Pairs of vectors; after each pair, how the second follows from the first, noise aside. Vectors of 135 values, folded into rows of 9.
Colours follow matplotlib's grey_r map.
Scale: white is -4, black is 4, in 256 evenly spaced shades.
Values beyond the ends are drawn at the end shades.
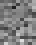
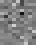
wrapped around, negated, partly zeroed.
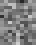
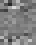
wrapped around, negated, partly zeroed.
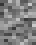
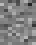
negated, partly zeroed.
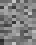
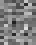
wrapped around.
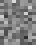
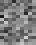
sign-scrambled.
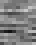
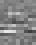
negated, partly zeroed.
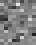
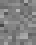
wrapped around, negated, shrunk.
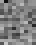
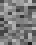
reversed.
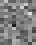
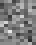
wrapped around.
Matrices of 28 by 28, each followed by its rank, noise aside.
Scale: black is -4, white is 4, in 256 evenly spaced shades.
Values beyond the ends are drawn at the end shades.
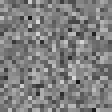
seven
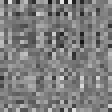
three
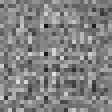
seven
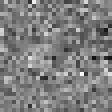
six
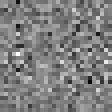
seven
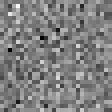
six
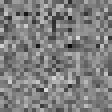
five
